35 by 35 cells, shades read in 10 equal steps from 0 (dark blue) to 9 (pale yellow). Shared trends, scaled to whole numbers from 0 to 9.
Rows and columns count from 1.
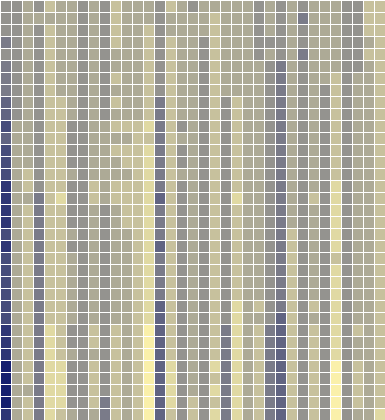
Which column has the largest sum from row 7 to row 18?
14
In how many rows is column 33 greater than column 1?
31
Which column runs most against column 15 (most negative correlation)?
22
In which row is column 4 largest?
2
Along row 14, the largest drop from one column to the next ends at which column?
15
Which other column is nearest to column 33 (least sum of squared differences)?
24
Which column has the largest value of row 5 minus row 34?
1
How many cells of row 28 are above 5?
21
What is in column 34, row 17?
6
